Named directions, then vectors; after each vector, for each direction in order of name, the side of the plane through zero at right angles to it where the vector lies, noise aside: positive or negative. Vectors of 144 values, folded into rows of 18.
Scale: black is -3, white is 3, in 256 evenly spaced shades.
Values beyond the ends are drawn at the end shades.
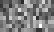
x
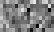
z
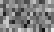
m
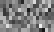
positive, positive, positive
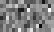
positive, negative, negative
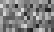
negative, negative, positive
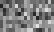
positive, positive, negative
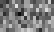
positive, positive, negative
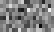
positive, negative, negative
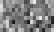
positive, negative, positive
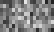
negative, positive, negative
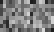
negative, positive, negative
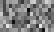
positive, positive, positive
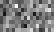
positive, positive, negative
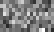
negative, negative, negative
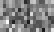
positive, negative, positive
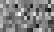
negative, negative, positive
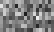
negative, negative, positive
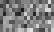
positive, positive, negative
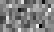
positive, negative, negative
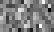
negative, positive, positive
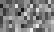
positive, positive, negative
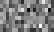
negative, positive, positive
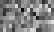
positive, positive, negative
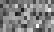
positive, positive, negative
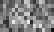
negative, positive, negative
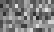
positive, positive, negative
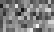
positive, positive, negative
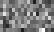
negative, negative, negative
